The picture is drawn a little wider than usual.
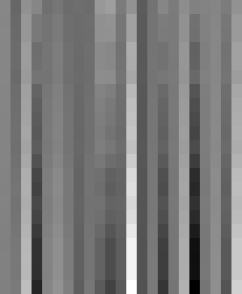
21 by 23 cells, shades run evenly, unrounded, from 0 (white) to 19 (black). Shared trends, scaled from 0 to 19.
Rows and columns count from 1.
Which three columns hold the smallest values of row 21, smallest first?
13, 23, 3
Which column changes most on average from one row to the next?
19
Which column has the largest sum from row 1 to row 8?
14
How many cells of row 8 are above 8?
19
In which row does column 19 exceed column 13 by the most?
21
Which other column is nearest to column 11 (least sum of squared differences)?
10
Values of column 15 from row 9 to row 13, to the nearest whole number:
10 10 10 10 10
